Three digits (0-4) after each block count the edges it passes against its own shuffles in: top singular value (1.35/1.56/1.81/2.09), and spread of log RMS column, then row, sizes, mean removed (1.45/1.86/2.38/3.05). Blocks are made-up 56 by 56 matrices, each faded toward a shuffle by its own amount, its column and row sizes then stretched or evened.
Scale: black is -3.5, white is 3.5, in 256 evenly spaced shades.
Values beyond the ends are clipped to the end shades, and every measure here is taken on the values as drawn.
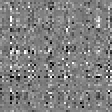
4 3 3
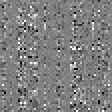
3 4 1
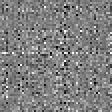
2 3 2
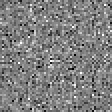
2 1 0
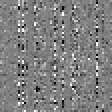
3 4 0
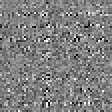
1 2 3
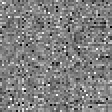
3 0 0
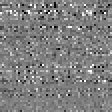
2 0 4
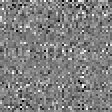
3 1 3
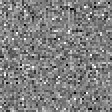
1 0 2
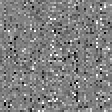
2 2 0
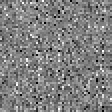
3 2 0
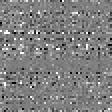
2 2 4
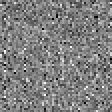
1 2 0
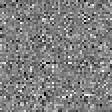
2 1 2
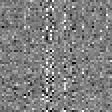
4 3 1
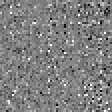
0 2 0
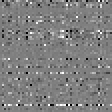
4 2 4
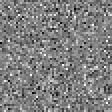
1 1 0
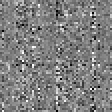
1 4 1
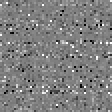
0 1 3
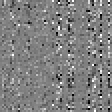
3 4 0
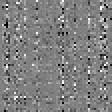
1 4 2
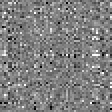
4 2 2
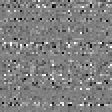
2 1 4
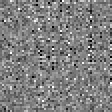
2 2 0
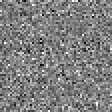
0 1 2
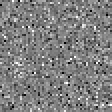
1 0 1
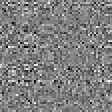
4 1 3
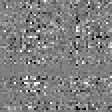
1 3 4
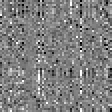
4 3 0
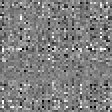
3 3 3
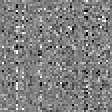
3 3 2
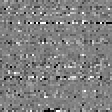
2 0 4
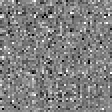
3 1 2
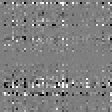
4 3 4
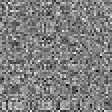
4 0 1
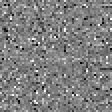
1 1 1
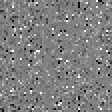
0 2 0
